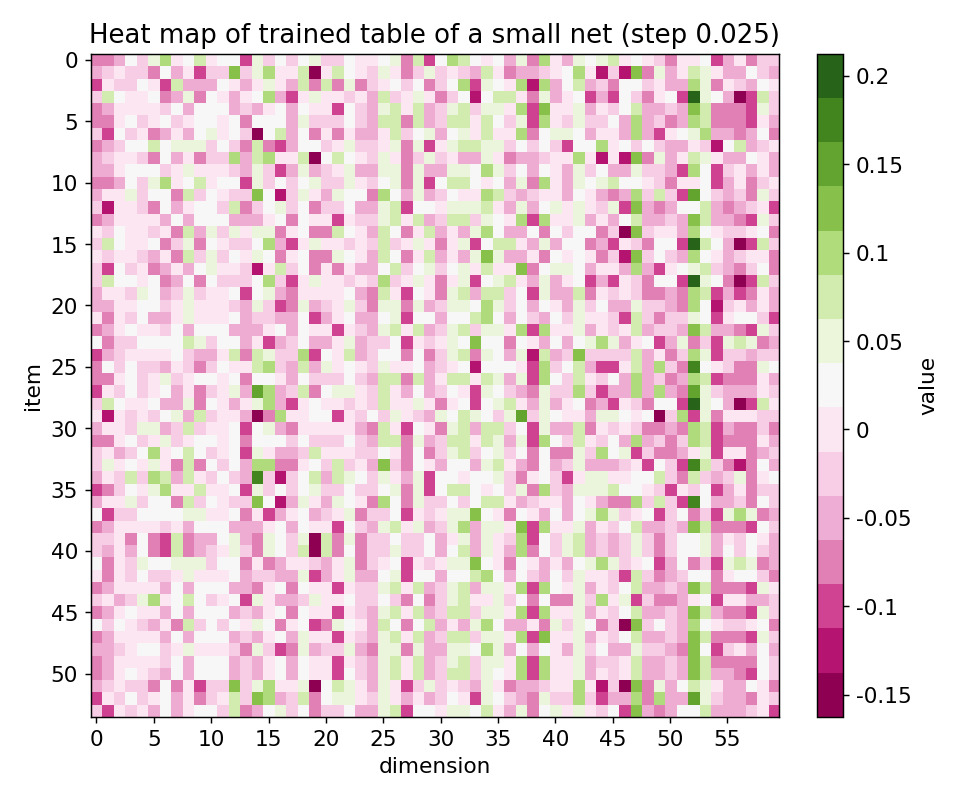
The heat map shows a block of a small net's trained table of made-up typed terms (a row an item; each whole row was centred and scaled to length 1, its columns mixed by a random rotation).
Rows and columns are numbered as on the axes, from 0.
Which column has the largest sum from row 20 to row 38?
52
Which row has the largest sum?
34
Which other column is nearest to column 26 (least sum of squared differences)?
31
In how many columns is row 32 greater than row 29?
19
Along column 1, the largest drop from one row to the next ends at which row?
29
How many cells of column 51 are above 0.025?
2
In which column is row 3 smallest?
56
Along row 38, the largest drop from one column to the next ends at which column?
38
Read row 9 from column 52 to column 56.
0.1 0.025 -0.1 -0.025 0
